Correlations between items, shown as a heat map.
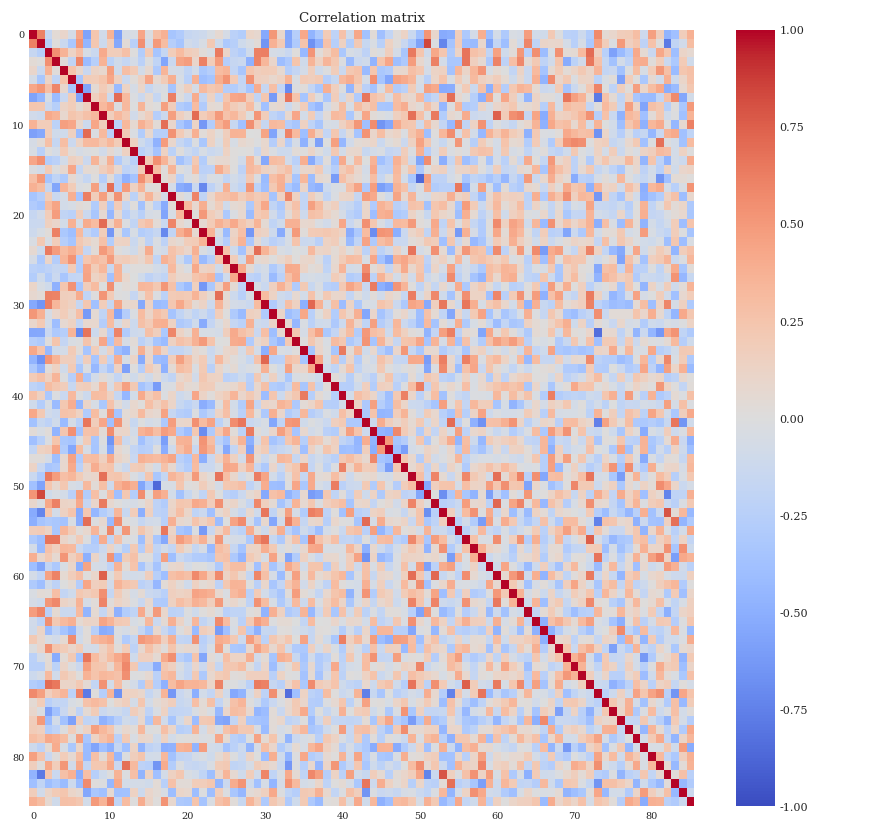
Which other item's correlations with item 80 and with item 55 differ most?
69
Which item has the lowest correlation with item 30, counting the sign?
1
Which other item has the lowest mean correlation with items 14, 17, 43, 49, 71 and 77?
79
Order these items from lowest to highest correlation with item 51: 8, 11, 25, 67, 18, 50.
50, 11, 25, 18, 67, 8
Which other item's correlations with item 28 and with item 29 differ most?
3
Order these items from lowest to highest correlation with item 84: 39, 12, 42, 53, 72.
12, 39, 72, 42, 53
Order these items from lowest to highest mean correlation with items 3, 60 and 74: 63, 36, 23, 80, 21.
80, 36, 23, 21, 63
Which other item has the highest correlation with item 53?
82
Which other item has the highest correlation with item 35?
40
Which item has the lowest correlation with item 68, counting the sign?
75
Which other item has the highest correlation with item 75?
48
